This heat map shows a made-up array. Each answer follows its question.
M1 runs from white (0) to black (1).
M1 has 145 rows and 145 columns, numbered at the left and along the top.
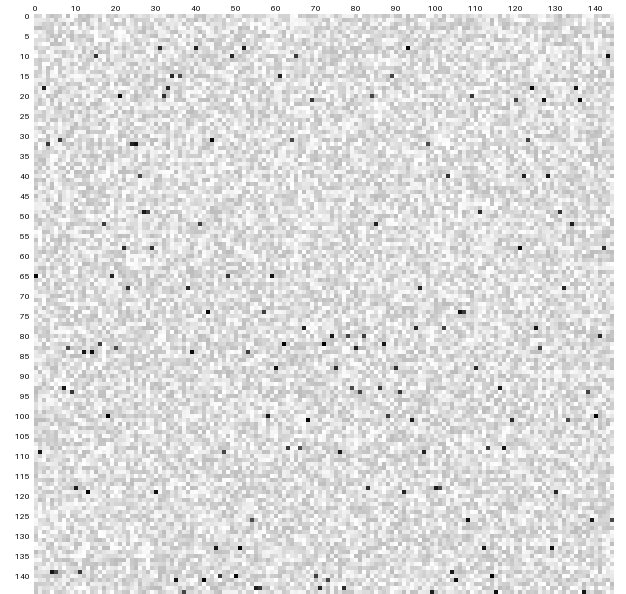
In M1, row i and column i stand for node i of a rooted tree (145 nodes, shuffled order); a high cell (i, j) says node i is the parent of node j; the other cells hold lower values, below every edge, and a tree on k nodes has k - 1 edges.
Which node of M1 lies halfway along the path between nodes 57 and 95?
80
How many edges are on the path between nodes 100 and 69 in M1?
5
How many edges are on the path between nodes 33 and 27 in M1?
6
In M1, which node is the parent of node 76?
109
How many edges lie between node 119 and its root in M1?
2
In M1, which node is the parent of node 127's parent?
20
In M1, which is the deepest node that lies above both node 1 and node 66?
83
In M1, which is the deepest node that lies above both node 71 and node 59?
10
